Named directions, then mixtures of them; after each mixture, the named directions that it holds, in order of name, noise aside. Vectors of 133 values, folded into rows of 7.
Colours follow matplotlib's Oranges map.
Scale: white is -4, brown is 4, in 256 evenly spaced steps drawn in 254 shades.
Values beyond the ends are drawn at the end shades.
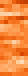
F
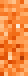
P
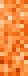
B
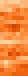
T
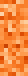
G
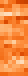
F.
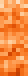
B, T.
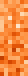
B, P.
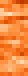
F.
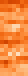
T.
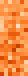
B, P.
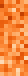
B.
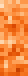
B, T.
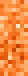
P.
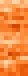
T.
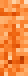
F, P.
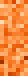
B, G.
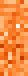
P.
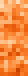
B, T.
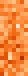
P.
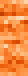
F, G.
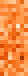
P.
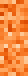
G.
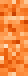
F, G.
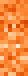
G, P.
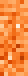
P.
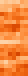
T.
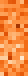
P.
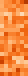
B, F.
